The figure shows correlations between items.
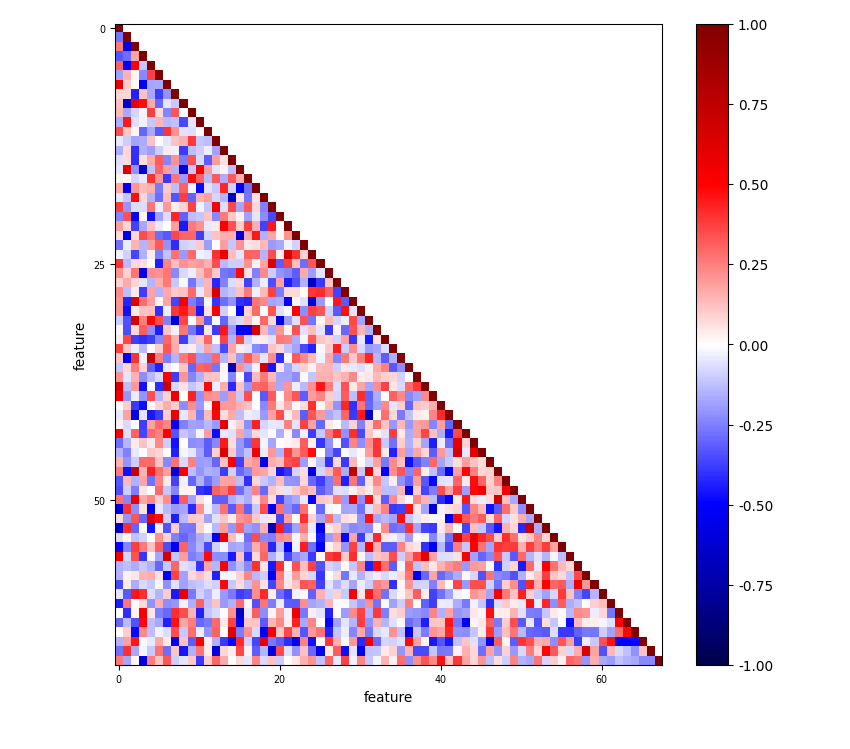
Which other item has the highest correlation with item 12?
28
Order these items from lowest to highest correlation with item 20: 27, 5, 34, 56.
5, 56, 34, 27
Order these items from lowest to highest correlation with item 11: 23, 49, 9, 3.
49, 3, 23, 9
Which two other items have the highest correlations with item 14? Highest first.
64, 46
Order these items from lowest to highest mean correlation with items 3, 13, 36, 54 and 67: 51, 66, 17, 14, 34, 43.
34, 14, 43, 66, 51, 17
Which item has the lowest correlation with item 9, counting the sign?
51
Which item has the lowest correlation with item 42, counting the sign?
7
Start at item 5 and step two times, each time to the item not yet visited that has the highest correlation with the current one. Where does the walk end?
4
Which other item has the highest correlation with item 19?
25
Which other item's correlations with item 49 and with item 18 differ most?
36
